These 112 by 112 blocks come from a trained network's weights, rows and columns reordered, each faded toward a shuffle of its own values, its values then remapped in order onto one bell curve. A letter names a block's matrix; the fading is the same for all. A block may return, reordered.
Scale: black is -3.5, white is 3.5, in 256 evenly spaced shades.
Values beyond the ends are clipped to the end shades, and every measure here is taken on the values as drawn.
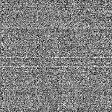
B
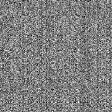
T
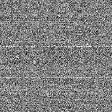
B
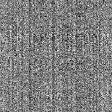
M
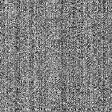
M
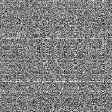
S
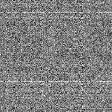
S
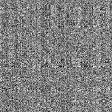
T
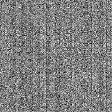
M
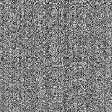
T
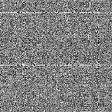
S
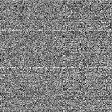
B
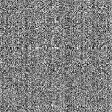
T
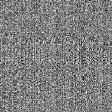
T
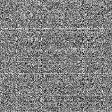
B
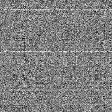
S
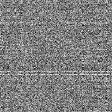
S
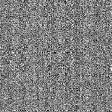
T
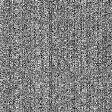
M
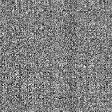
T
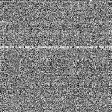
S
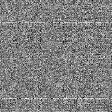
S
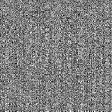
T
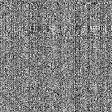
M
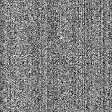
M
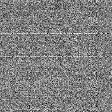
S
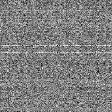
S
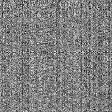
M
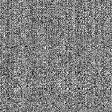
T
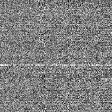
B
